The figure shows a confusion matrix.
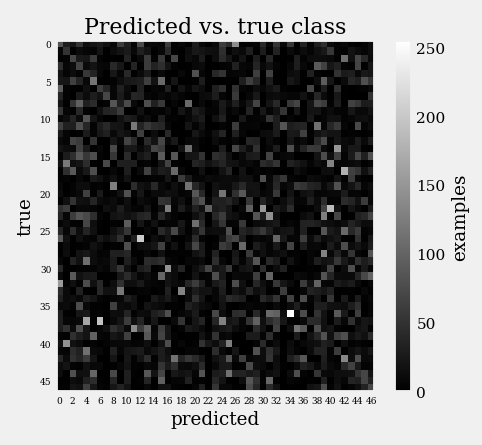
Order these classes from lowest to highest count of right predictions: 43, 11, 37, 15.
37, 43, 15, 11
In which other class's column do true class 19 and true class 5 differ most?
8
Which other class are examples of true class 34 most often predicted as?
36
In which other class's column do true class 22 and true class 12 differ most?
40
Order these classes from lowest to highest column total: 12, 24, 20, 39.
12, 20, 24, 39
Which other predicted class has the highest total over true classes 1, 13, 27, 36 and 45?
34
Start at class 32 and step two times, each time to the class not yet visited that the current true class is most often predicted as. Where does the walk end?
26
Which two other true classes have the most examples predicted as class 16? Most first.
30, 22
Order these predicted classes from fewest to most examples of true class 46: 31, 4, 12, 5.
12, 5, 31, 4
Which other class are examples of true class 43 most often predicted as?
28
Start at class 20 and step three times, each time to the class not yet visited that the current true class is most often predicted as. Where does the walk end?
4
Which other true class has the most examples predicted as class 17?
42
